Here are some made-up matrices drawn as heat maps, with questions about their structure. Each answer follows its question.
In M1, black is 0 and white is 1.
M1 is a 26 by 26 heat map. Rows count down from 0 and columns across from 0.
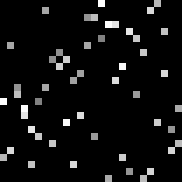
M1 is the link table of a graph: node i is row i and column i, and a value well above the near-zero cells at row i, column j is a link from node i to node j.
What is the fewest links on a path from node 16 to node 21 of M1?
7
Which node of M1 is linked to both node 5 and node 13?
node 19
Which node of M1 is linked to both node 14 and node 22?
node 0
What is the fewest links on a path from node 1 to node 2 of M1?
3
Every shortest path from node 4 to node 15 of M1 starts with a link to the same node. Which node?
node 23
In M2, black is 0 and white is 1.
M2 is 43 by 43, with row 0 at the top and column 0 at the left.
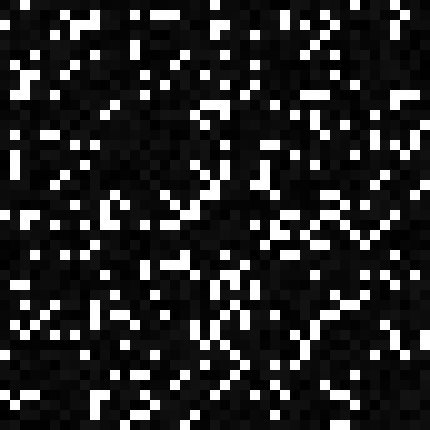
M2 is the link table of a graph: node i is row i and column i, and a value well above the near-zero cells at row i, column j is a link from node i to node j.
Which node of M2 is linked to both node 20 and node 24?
node 36
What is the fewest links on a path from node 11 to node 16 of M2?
2
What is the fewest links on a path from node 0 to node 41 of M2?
3
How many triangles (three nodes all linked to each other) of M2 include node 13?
1
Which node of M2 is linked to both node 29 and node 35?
node 15
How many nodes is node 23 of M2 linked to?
5
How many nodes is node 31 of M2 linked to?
10
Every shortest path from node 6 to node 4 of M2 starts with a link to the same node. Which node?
node 1
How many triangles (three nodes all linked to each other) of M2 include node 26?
0
